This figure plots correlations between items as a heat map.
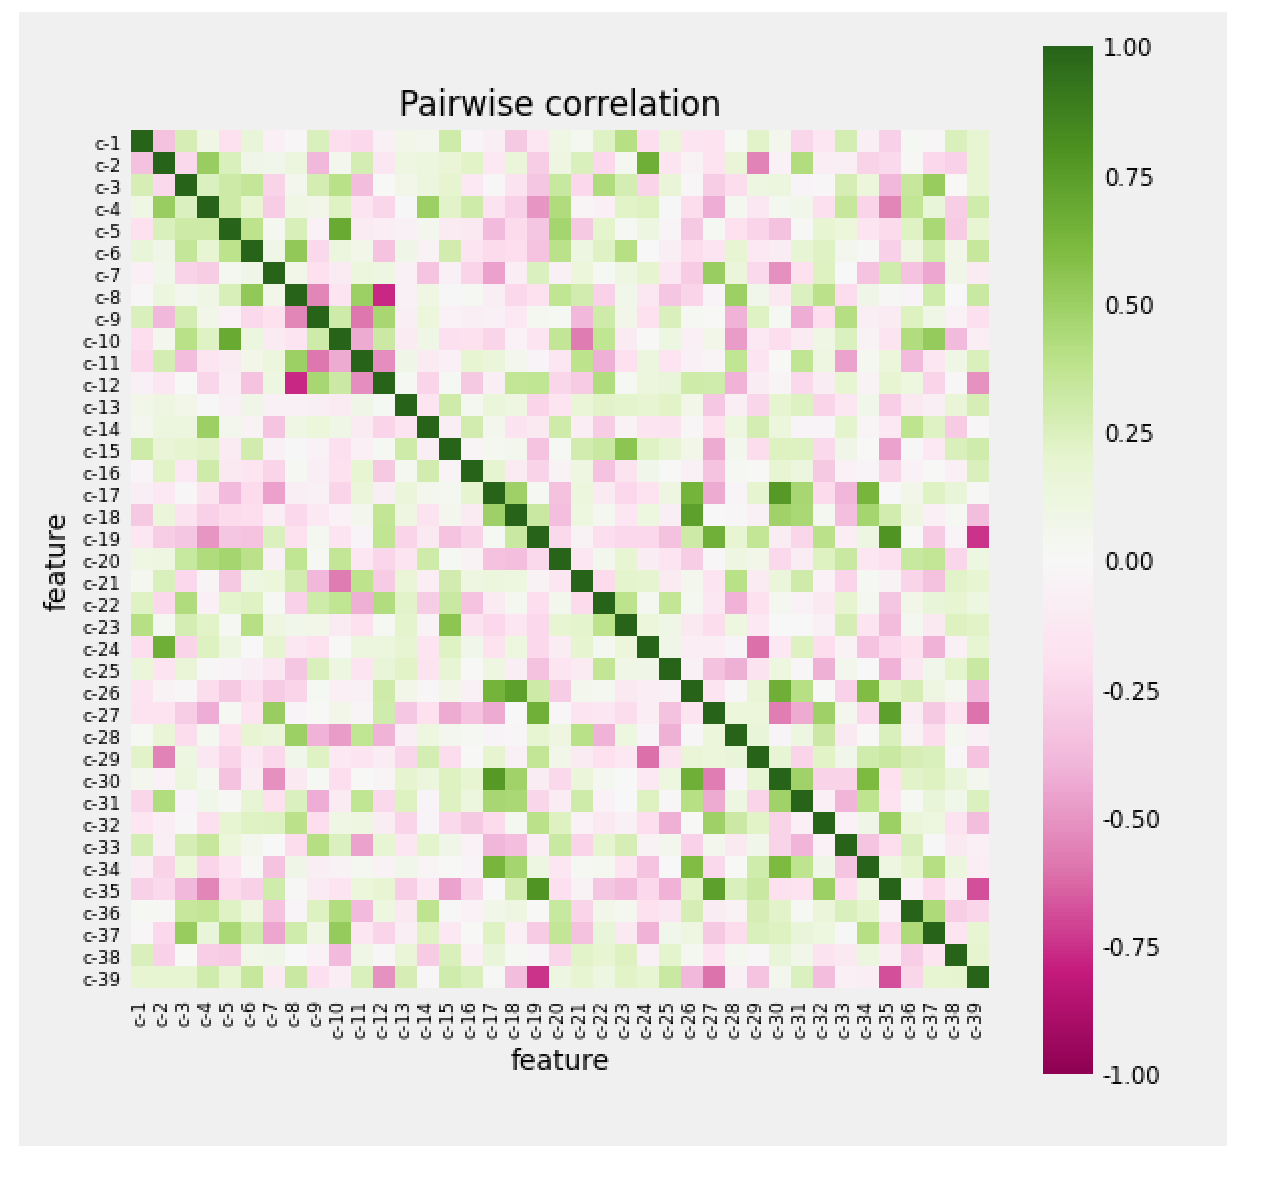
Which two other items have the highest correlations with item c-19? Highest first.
c-35, c-27
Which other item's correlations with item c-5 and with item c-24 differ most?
c-37
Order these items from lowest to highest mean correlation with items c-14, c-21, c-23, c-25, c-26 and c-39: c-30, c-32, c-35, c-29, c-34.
c-35, c-32, c-29, c-34, c-30
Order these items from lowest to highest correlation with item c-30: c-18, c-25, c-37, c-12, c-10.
c-10, c-12, c-25, c-37, c-18
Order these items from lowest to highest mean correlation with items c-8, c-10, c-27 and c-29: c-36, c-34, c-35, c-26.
c-26, c-34, c-36, c-35
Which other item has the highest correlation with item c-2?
c-24
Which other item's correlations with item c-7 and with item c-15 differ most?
c-27
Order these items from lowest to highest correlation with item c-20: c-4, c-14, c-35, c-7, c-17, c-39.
c-17, c-35, c-7, c-39, c-14, c-4
